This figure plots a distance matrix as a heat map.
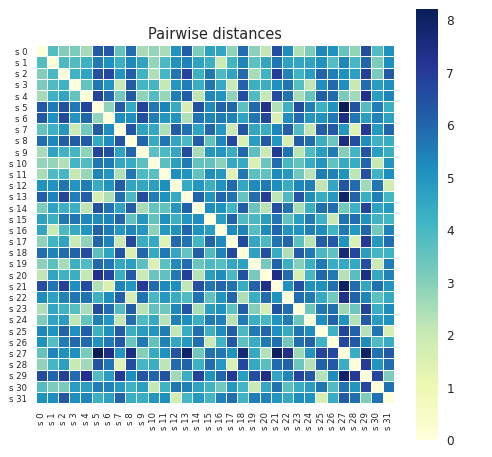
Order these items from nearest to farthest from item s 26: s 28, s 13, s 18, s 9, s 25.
s 18, s 25, s 13, s 9, s 28
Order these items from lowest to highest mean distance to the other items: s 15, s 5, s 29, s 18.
s 15, s 18, s 5, s 29
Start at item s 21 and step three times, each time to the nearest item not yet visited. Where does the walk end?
s 5
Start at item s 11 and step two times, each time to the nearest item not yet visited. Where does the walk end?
s 28
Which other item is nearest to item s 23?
s 20
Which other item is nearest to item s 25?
s 31
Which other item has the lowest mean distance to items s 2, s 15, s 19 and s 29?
s 10
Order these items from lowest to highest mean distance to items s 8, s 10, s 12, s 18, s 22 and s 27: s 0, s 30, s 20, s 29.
s 30, s 0, s 20, s 29
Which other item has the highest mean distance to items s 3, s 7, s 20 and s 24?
s 29
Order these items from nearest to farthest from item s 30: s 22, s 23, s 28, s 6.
s 22, s 23, s 28, s 6
